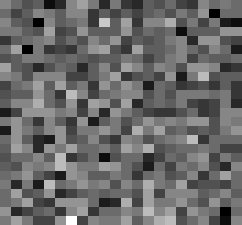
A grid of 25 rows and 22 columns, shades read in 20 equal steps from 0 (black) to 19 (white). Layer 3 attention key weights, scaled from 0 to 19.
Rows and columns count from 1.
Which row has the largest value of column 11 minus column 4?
3
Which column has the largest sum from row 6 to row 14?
4
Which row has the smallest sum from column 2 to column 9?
8
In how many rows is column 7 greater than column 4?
12
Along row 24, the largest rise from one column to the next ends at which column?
22
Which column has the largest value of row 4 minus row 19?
21
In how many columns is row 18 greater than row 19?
8
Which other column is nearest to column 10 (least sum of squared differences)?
15
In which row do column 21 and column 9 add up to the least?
24
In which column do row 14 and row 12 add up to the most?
2
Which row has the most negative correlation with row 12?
14
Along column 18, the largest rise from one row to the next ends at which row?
16
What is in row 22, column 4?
7
